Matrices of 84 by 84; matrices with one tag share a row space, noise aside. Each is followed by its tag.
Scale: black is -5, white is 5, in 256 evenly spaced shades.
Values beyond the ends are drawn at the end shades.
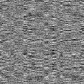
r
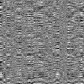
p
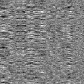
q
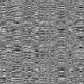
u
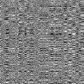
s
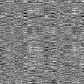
r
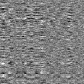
q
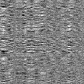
q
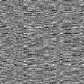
r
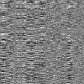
q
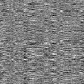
r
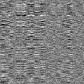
q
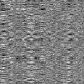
q
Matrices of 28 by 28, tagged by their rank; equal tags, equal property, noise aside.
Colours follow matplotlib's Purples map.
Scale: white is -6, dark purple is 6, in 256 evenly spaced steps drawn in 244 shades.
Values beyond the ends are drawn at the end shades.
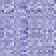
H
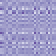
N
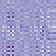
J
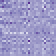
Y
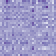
Y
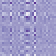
N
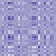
N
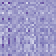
H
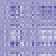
J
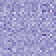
Y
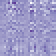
H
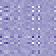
N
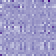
H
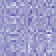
Y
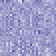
Y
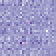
Y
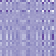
N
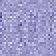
Y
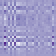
N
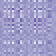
N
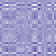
N
